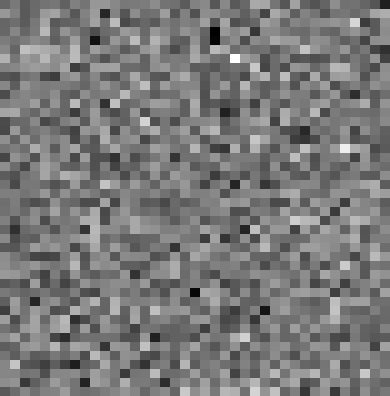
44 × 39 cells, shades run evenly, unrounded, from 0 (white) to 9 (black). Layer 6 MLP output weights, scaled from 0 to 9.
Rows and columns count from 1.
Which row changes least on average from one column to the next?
22
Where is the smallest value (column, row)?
24, 7
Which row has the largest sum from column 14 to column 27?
37
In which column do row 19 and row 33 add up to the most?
20
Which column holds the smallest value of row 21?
11
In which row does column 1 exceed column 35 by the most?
17
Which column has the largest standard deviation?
8
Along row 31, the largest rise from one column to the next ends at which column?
14
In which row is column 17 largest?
43
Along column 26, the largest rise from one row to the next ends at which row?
27
